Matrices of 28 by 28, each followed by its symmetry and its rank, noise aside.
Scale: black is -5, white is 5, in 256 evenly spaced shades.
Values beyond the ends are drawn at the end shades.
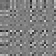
symmetric, rank two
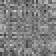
antisymmetric, rank four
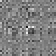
symmetric, rank three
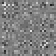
symmetric, rank four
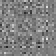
antisymmetric, rank four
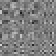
no symmetry, rank three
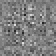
antisymmetric, rank four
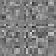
no symmetry, rank three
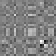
symmetric, rank two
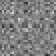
symmetric, rank four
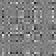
antisymmetric, rank two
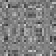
no symmetry, rank four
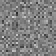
antisymmetric, rank four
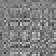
no symmetry, rank three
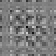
symmetric, rank two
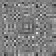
symmetric, rank three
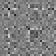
symmetric, rank three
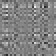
no symmetry, rank two
